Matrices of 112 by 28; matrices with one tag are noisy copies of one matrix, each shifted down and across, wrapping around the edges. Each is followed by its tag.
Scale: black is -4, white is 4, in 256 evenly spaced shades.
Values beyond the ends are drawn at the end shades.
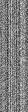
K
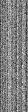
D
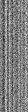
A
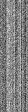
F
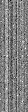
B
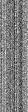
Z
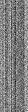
F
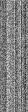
F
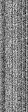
Z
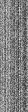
Z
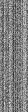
D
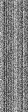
D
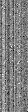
B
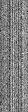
K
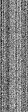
Z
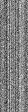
K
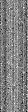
Z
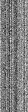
Z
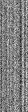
A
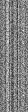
B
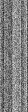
F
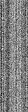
Z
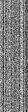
B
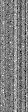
B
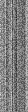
F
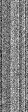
F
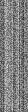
F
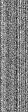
K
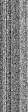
F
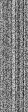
B
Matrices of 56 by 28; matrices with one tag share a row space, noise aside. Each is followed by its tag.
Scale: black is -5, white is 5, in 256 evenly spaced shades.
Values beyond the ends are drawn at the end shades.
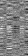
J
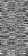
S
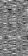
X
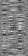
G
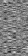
X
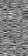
X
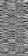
S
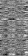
S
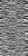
S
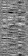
G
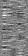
G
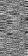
J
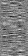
G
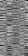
J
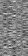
X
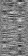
G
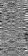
S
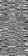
S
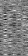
X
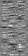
G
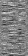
G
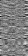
S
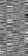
J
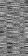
J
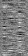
G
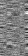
J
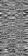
S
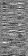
G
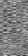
X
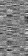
J
